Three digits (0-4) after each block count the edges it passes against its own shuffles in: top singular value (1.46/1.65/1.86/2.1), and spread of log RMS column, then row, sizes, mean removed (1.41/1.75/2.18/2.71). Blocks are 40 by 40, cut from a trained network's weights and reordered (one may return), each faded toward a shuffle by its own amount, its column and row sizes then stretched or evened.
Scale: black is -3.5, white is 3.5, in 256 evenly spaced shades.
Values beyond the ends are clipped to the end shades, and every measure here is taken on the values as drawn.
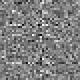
2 1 3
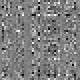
2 4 2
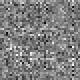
1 2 0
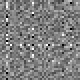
3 2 0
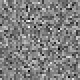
0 1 0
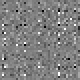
1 3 2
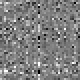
1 4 2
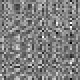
4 3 0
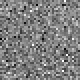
0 1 0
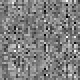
3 3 0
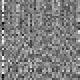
3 2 0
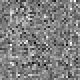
0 2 1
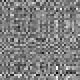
4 0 3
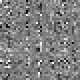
1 4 2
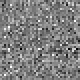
1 1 2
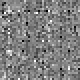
0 3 1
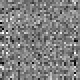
2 4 0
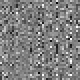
2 4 0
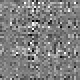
0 4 2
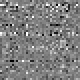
1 3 3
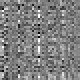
4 4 0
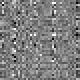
3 3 0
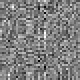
3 1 0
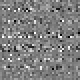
0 3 4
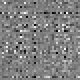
0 2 4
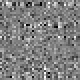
3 2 3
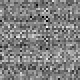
2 0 1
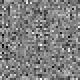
1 2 0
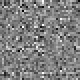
2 2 2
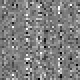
0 4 1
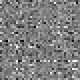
1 3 3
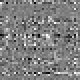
3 2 4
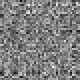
3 0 2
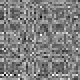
4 1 1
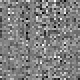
2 4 1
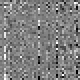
1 4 1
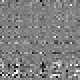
2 2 4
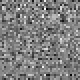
1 1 3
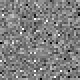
0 0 0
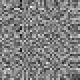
4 0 2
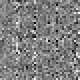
0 3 0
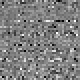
1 2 4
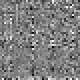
1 3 2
